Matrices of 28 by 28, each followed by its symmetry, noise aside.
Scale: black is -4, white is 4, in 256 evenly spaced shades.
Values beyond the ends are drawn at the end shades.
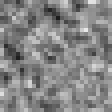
symmetric.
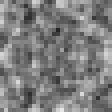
mirrored top to bottom.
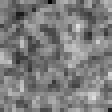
no symmetry.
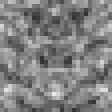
mirrored left to right.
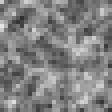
symmetric.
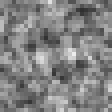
same after a half turn.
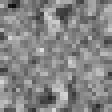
same after a half turn.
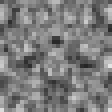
mirrored left to right.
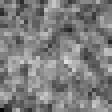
no symmetry.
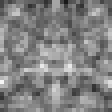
mirrored left to right.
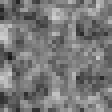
mirrored top to bottom.
